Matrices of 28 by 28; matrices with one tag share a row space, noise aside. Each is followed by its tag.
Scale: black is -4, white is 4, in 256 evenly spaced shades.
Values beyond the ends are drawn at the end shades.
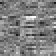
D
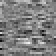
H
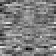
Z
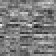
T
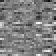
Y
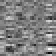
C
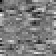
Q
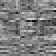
D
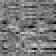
D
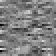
H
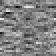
Z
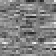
D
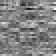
D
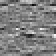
D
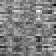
Y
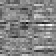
T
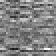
T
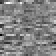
Z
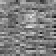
D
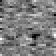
Q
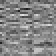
T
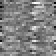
Q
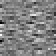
Q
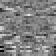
Z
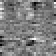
Q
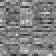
T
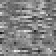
H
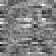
H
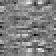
H
